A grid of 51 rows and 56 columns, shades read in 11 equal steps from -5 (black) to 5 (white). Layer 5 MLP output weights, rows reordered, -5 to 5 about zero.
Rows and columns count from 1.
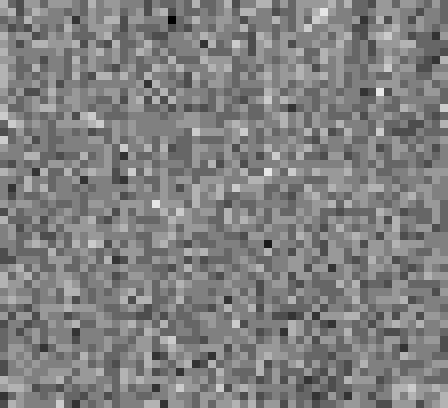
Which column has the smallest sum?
46
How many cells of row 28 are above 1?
6
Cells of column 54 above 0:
14
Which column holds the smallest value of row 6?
26
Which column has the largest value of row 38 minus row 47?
23
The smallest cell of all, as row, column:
3, 22
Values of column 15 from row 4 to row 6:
0 -1 2
